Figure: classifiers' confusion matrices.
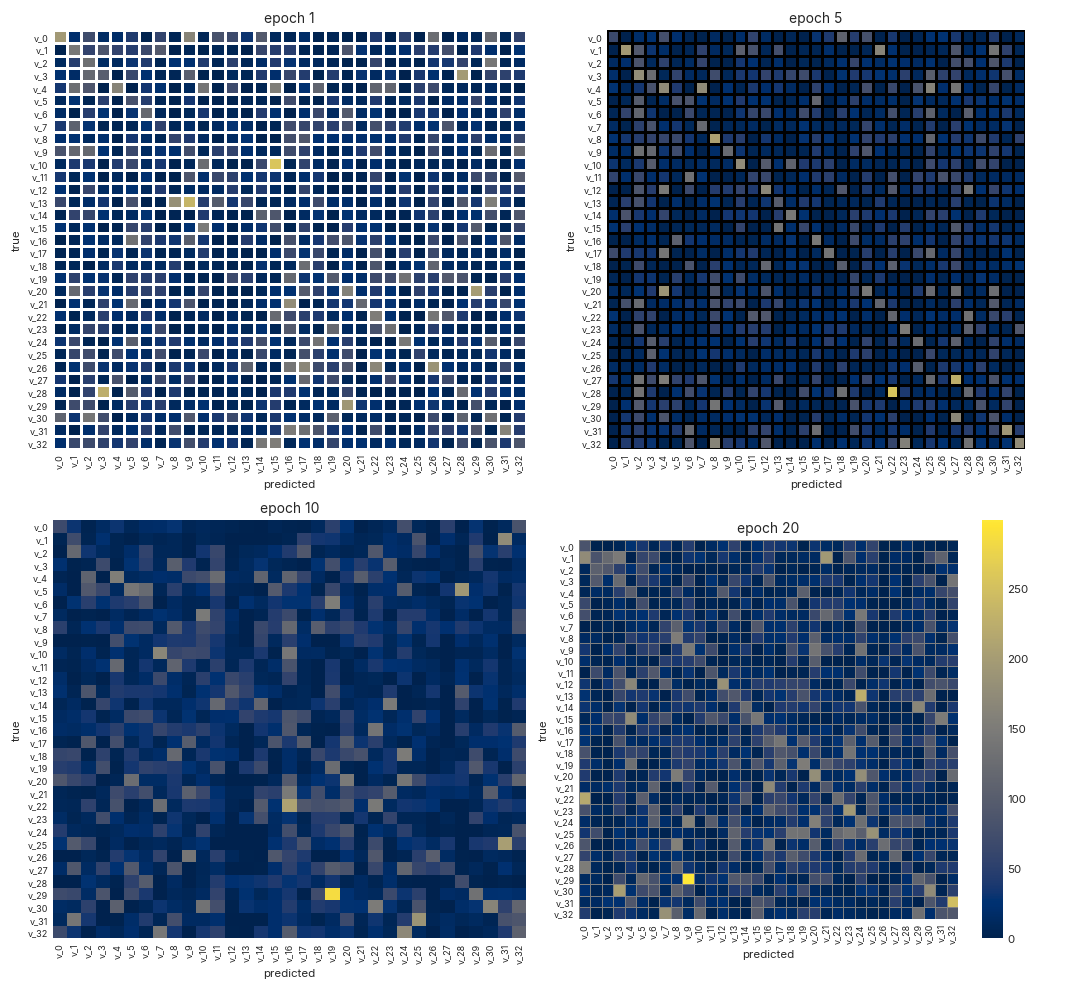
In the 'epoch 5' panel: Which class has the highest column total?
v_2
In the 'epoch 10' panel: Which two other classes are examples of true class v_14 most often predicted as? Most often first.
v_23, v_11
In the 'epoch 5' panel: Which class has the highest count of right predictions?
v_27
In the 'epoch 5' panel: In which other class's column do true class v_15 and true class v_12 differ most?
v_4
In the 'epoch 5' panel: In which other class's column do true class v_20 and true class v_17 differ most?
v_30
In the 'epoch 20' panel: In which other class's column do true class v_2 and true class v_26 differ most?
v_8
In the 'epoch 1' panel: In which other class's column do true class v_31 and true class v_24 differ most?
v_16
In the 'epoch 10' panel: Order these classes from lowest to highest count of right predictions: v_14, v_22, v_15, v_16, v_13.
v_15, v_13, v_16, v_14, v_22
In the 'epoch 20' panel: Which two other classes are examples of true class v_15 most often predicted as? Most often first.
v_4, v_31
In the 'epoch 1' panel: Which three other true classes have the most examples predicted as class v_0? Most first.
v_30, v_9, v_13
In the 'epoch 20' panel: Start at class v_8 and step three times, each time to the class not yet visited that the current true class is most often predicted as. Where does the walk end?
v_9
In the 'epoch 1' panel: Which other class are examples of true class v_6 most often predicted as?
v_20
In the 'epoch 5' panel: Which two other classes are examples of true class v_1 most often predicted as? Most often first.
v_21, v_30
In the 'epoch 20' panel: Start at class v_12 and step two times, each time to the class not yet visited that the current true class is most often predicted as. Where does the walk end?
v_19
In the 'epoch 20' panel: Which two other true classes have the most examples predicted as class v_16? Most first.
v_21, v_26
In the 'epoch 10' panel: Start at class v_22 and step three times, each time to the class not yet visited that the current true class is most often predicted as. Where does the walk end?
v_24
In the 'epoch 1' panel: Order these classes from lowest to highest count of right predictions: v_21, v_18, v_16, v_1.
v_18, v_16, v_21, v_1
